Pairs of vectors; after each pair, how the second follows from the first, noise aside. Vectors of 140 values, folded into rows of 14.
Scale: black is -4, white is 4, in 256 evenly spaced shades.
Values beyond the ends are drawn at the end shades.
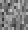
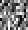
reversed, scaled up.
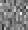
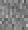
reversed, shrunk.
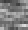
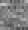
reversed, shrunk.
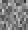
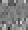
negated, partly zeroed.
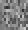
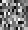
reversed, scaled up.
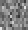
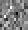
shuffled.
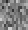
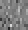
negated, partly zeroed.
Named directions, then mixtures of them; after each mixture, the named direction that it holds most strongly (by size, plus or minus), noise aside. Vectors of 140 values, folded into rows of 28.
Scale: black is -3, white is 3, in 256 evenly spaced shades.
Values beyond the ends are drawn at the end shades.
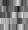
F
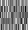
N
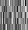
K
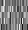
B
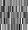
B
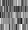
F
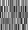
N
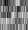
F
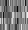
K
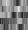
F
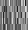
K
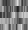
F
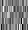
B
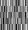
K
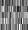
B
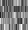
F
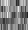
F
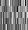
K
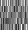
N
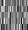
B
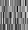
K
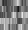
F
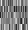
N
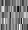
B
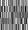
N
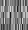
B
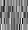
B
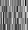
K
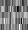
B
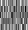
N
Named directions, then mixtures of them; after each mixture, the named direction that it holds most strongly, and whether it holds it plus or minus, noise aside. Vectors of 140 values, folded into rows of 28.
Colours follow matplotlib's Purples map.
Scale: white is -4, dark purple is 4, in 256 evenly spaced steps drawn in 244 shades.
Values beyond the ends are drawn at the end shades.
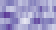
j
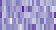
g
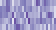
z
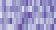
g, minus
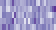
z, minus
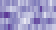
j, plus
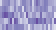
z, plus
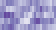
j, plus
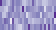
z, minus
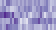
j, plus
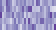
g, plus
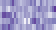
j, plus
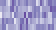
z, minus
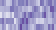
j, minus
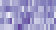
j, minus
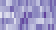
j, minus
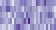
z, plus
